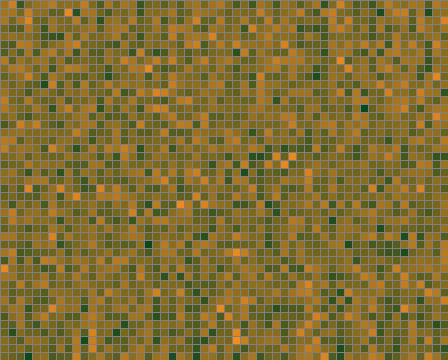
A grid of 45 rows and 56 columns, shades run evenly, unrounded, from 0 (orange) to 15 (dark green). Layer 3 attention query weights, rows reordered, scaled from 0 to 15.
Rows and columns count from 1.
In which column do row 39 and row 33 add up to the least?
7
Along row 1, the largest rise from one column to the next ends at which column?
3
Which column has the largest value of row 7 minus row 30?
30
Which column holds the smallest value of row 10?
55
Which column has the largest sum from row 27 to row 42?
25
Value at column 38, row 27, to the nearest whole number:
9
